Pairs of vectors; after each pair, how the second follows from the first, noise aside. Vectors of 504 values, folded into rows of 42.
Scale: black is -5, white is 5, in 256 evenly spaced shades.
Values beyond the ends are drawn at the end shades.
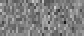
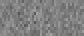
reversed, shrunk.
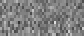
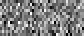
negated, scaled up.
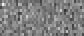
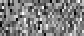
wrapped around, scaled up.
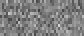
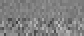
partly zeroed.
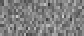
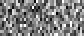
wrapped around, scaled up.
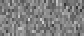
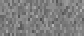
negated, shrunk.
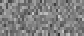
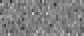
partly zeroed.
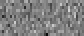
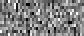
wrapped around, scaled up.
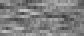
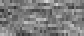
wrapped around.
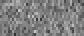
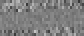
partly zeroed.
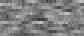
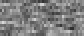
wrapped around.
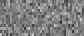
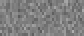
negated, shrunk.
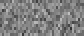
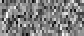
wrapped around, scaled up.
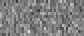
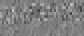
partly zeroed.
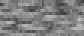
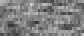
wrapped around.
